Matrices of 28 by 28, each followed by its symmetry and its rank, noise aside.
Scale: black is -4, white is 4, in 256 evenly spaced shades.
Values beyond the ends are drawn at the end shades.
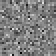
antisymmetric, rank eight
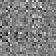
antisymmetric, rank six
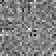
symmetric, rank eight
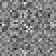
symmetric, rank six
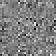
no symmetry, rank six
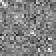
symmetric, rank six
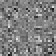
no symmetry, rank six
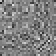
symmetric, rank six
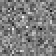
symmetric, rank seven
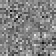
symmetric, rank seven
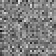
no symmetry, rank six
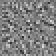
antisymmetric, rank six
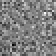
antisymmetric, rank six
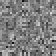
no symmetry, rank six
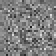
no symmetry, rank eight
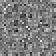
symmetric, rank eight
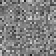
no symmetry, rank six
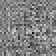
no symmetry, rank seven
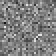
symmetric, rank seven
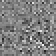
no symmetry, rank six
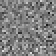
antisymmetric, rank eight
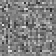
antisymmetric, rank six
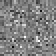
no symmetry, rank six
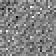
symmetric, rank eight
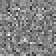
no symmetry, rank seven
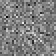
symmetric, rank six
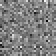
antisymmetric, rank six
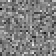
antisymmetric, rank eight
